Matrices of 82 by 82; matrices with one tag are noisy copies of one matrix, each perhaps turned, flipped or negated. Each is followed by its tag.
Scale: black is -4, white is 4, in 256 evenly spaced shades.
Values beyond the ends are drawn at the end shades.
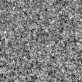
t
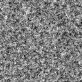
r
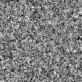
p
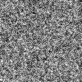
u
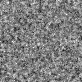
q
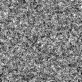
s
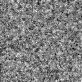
p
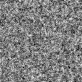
t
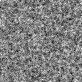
t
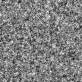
r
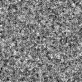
q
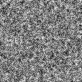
q
